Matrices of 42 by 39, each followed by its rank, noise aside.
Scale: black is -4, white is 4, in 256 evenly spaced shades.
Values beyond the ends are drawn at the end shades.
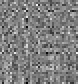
six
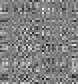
four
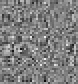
six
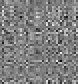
four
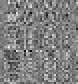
four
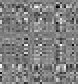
three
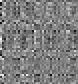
three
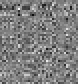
six
